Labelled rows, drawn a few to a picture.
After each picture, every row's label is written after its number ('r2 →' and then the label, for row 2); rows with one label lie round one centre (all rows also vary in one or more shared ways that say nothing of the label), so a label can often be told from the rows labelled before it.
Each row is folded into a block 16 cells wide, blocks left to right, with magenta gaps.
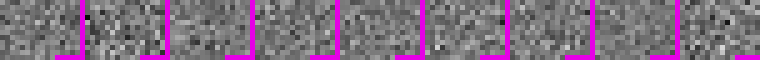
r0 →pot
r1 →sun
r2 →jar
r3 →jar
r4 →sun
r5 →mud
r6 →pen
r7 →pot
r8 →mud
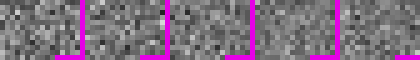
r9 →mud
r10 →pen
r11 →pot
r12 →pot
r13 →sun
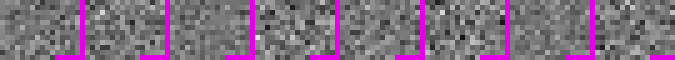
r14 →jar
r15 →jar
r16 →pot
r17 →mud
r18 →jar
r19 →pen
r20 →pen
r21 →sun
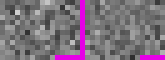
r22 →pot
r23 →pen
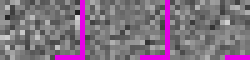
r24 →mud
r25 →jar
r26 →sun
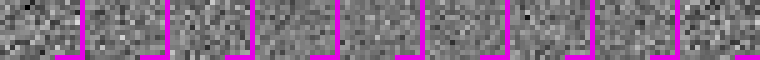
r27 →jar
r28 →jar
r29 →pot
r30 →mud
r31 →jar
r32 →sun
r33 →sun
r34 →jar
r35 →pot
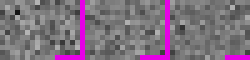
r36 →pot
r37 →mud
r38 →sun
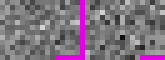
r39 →jar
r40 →sun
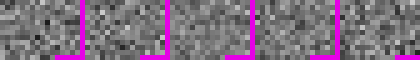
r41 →pot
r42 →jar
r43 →jar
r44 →jar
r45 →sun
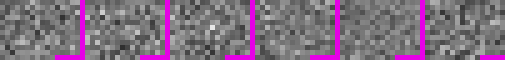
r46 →pen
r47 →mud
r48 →jar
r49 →jar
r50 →pen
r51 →jar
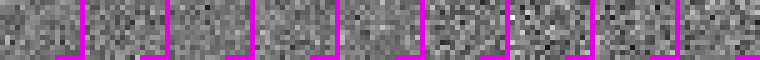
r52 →pen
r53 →mud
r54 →pot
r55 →sun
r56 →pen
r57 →sun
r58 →pot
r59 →mud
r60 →sun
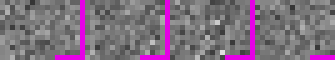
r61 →mud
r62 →pen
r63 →jar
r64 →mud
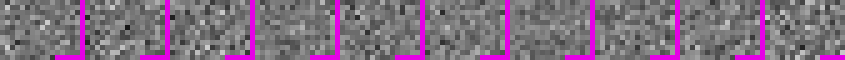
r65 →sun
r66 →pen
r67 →sun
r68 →mud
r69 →mud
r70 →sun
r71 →jar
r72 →pen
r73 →pen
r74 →pot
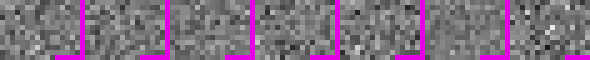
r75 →jar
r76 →pen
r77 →mud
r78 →mud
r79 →pot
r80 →sun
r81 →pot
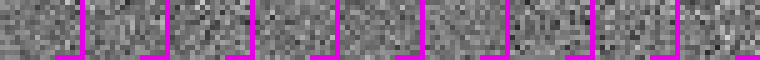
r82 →mud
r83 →mud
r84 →pen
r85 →sun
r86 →sun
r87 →sun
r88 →sun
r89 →jar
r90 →jar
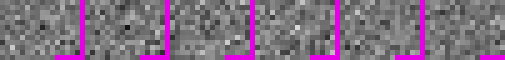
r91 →mud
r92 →mud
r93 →sun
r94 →sun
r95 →sun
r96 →jar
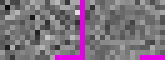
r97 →jar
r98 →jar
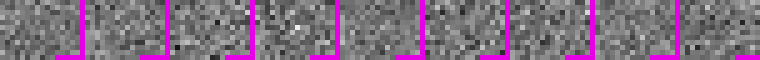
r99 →pot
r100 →pot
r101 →pot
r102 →pen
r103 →jar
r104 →pen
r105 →pen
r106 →pen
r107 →mud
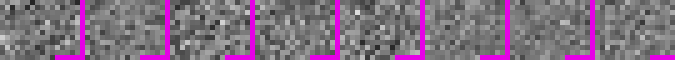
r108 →mud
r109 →pot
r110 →mud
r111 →sun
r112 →jar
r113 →pot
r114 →pot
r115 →mud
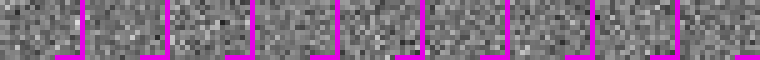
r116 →mud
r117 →pen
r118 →mud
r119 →mud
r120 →jar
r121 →pen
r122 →pot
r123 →sun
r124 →jar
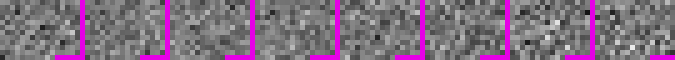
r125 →pot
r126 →mud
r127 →pot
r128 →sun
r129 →sun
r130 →pot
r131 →jar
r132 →pen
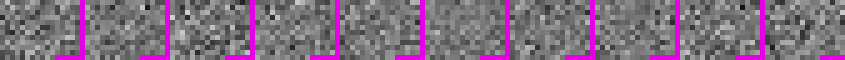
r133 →jar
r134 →jar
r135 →pot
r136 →sun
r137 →jar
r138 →sun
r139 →sun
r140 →jar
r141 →sun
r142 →pen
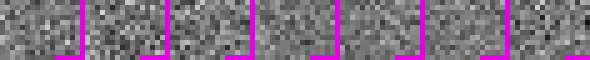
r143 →pen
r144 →sun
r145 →sun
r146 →pot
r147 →mud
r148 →pen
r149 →sun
